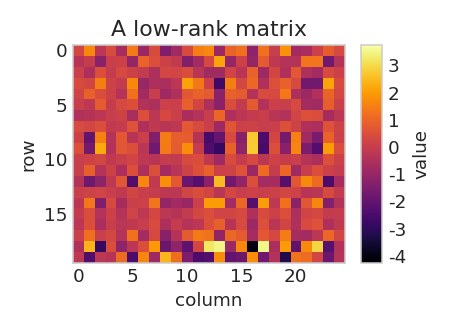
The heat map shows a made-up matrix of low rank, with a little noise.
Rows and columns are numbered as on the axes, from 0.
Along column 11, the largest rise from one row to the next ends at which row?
13
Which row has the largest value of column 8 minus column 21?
9
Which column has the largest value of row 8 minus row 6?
16
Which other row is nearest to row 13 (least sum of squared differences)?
10
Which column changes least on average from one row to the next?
3
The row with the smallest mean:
19
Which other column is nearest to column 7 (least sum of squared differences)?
15
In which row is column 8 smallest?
18
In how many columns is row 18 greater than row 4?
11
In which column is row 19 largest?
8
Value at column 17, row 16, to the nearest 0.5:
0.5
